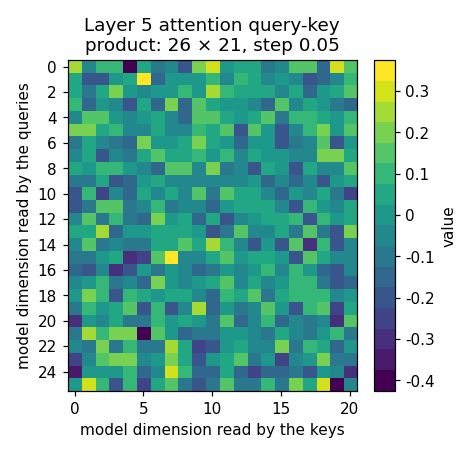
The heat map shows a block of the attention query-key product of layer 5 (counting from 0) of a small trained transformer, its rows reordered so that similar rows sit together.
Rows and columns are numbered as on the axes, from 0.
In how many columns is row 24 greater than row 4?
3
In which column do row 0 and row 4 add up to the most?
10
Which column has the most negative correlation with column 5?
6
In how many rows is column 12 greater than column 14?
10
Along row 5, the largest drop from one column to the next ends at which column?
12
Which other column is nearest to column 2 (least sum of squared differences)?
17
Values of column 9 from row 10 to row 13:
0.15 -0.05 -0.15 0
